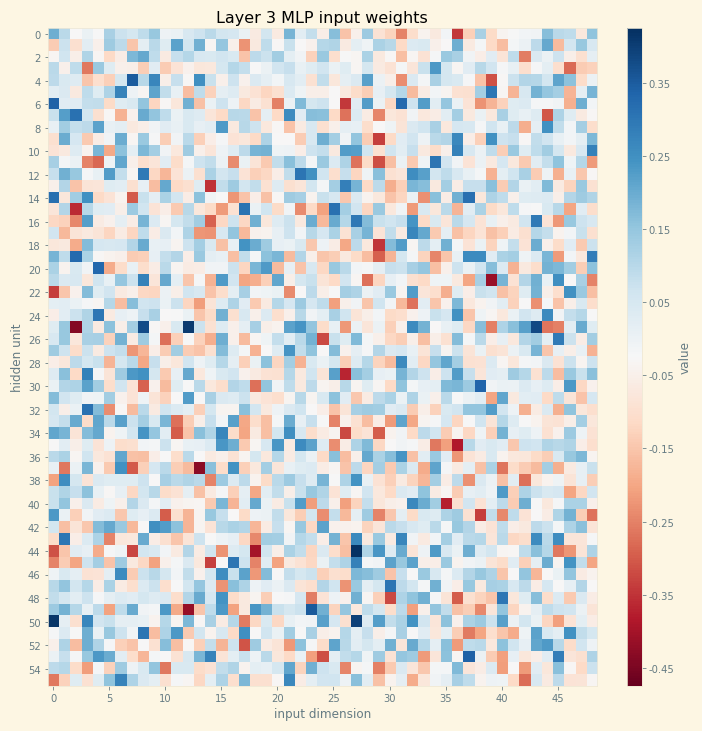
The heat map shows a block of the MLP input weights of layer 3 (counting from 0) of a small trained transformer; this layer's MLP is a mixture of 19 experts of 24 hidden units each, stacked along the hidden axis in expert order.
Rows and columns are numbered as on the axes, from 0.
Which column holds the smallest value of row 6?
26
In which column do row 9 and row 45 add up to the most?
27
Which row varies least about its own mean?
8
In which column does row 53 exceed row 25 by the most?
45
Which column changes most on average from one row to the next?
32
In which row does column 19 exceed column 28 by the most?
19
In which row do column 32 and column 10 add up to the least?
41
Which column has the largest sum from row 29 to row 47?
31
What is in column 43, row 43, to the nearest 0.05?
0.25
